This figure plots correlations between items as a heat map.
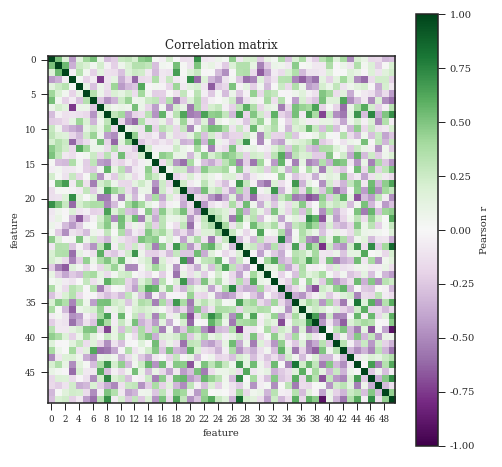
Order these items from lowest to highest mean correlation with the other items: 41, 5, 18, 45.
41, 45, 5, 18
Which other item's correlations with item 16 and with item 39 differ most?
49
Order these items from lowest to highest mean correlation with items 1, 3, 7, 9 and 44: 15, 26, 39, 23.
15, 39, 23, 26
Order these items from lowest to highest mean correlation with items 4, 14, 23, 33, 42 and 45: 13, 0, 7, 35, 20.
7, 20, 35, 13, 0
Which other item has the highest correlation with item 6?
42
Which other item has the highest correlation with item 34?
20
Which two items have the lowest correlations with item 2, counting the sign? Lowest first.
30, 25
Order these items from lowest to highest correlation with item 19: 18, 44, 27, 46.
18, 27, 44, 46
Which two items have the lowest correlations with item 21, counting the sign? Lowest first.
3, 8
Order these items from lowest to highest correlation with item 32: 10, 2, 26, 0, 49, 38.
26, 2, 0, 38, 49, 10
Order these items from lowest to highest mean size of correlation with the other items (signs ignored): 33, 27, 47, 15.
47, 33, 15, 27
